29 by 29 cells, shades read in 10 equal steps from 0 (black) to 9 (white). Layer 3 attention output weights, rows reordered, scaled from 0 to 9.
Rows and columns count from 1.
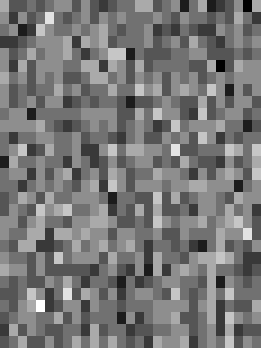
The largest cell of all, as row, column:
26, 5
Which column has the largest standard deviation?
25
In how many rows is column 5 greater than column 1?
14
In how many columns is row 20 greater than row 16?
13
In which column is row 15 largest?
29
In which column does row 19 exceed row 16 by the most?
27
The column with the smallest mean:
15
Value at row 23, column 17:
1
